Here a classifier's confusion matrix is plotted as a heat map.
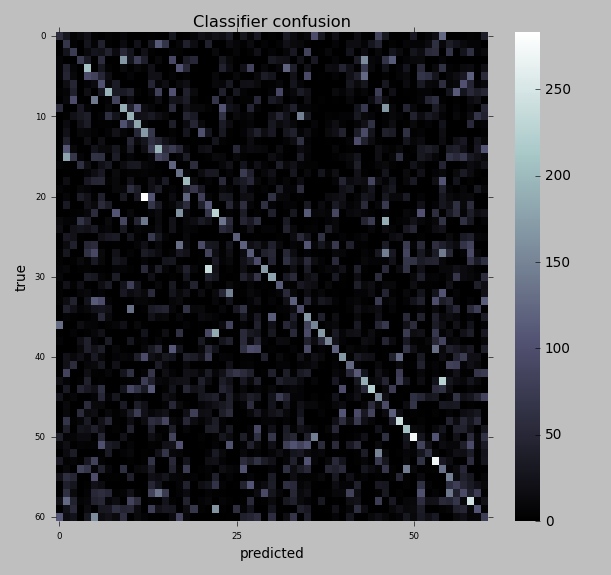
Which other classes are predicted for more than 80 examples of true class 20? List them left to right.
12, 13, 18
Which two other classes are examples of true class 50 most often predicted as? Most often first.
36, 53
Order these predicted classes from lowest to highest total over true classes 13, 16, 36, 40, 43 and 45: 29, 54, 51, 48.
29, 51, 48, 54
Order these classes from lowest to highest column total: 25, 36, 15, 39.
25, 36, 15, 39
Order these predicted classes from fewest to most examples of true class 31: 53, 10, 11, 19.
53, 11, 19, 10
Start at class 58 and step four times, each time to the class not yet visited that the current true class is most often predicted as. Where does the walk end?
5
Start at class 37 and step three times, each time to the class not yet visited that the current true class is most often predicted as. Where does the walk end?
26
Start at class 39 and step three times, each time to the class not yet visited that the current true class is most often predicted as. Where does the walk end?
30
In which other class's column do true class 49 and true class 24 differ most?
28
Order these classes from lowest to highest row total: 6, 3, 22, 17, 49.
17, 6, 49, 3, 22
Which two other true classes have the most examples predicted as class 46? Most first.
23, 9
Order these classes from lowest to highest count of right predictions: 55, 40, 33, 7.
33, 55, 40, 7
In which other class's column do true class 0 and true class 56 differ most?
54
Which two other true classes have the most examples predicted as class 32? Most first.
4, 51
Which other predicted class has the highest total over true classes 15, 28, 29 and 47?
21
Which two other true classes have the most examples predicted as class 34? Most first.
10, 51
